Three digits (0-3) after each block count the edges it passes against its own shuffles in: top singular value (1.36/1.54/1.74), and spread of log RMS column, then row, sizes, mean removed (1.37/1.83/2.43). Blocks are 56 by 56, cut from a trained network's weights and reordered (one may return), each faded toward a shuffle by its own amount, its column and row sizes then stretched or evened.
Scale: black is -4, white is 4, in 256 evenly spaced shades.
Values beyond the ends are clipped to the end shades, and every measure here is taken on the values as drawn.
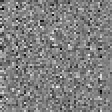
1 3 0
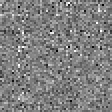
0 2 1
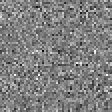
2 1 2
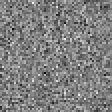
0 1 0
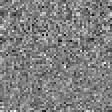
2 0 2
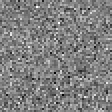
0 1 1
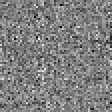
0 1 1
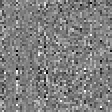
1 3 1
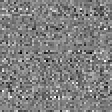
2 0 3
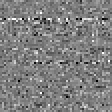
2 1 3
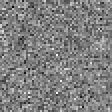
1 1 1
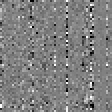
2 3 1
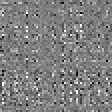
2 3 3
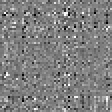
1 3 3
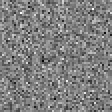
2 1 0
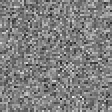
1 0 0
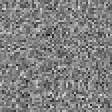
3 0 2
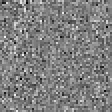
0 2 1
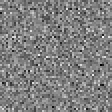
1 0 2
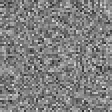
3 0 0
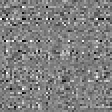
3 2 3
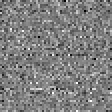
0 0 3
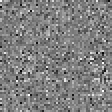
0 3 2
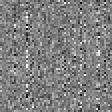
3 3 0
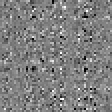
3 3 2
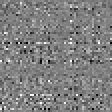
1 2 3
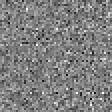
1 1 2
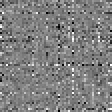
0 3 3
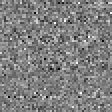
0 0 2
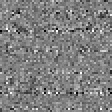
1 1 3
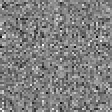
2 2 2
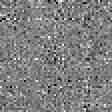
1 2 3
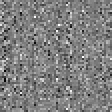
2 3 1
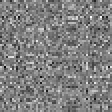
3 1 3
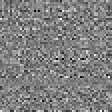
3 1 3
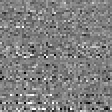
2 1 3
